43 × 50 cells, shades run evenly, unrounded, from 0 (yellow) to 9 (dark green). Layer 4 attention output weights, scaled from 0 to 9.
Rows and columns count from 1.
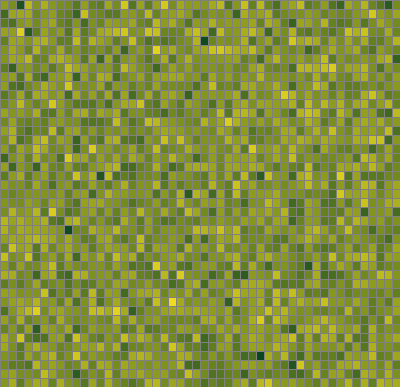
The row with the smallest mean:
35
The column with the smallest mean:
46
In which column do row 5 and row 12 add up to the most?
26
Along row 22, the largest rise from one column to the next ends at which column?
24
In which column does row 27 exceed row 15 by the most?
49
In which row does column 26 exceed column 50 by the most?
5
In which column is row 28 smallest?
2
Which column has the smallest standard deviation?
8
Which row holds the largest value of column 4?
4
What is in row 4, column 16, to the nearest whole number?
1
